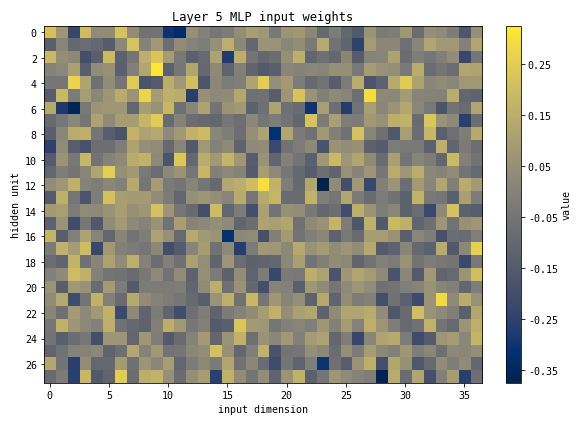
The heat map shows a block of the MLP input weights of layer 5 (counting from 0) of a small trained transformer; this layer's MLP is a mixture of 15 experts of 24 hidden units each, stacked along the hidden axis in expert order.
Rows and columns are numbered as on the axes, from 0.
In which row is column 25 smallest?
6
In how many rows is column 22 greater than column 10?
15
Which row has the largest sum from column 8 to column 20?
12
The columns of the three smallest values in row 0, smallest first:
11, 10, 2
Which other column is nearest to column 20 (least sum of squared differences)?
21
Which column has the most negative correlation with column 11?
0
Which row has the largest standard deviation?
27
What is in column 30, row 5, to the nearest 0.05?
0.1
